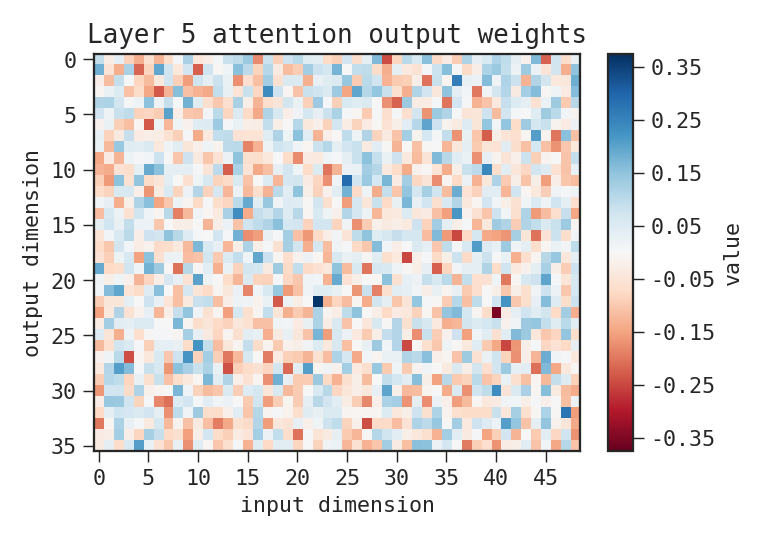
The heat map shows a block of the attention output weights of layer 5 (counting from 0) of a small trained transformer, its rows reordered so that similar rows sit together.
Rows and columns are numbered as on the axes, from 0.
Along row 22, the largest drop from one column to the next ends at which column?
23
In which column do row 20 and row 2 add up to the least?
14
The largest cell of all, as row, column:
22, 22
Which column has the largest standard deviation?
36
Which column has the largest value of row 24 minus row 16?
44
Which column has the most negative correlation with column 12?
16
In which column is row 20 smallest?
41
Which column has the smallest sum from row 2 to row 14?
38
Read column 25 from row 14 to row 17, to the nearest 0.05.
0.1 0 -0.05 0
